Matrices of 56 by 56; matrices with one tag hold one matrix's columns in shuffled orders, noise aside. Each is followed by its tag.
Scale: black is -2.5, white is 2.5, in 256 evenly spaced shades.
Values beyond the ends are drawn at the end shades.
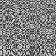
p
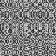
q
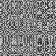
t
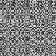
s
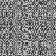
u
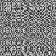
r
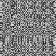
t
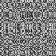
q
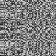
u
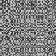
s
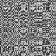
r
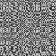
r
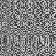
t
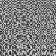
p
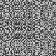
u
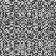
u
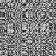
q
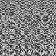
p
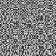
p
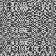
r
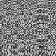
p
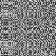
u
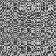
r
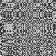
q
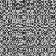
s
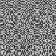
p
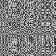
t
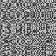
q
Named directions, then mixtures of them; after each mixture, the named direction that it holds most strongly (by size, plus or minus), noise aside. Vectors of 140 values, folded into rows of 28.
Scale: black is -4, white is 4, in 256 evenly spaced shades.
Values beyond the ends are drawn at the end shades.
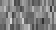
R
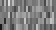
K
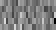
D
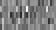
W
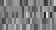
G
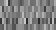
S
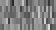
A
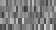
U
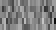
R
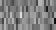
W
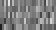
K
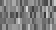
G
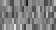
G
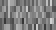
K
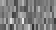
U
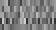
S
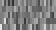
K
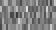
W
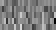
D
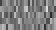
U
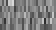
K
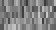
G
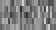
A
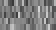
A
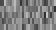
G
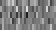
W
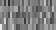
K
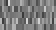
S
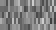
R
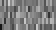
K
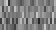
S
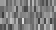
U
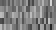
U
